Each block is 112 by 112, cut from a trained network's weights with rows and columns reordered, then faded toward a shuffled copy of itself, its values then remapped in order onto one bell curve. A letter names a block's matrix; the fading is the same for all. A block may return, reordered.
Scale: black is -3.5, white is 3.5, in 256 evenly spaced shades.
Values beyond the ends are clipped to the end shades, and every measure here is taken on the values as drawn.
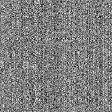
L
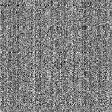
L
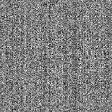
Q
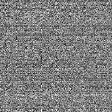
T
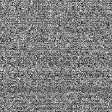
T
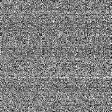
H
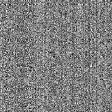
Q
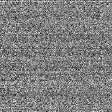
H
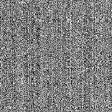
L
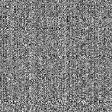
Q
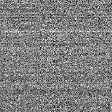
H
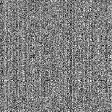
L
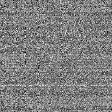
H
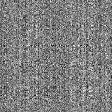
L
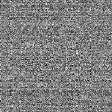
T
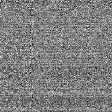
T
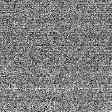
H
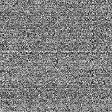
H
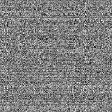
T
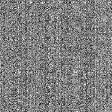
Q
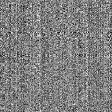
L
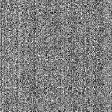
Q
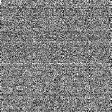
H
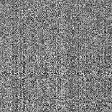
Q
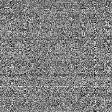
H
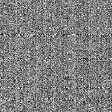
Q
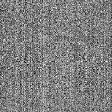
Q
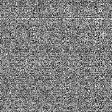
H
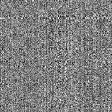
Q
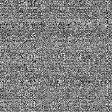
T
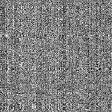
L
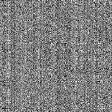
Q
